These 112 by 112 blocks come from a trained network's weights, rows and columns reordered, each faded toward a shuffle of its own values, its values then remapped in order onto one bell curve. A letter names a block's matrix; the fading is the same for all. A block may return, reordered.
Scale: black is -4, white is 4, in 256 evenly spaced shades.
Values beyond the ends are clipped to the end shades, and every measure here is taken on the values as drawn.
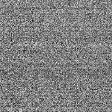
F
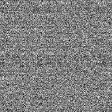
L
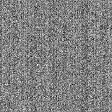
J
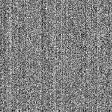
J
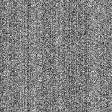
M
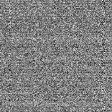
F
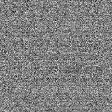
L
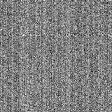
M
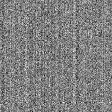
J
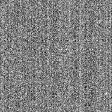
J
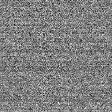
F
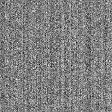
M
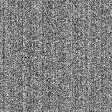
J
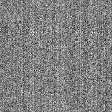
J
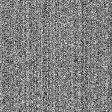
M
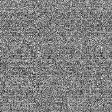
F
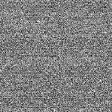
L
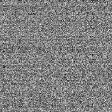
L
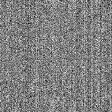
J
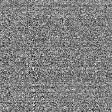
F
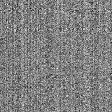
M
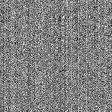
J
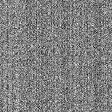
M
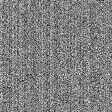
J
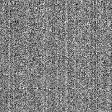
J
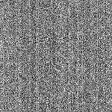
J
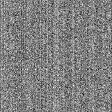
J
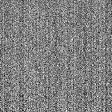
M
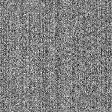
M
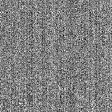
J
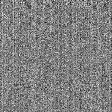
J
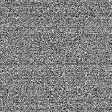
F
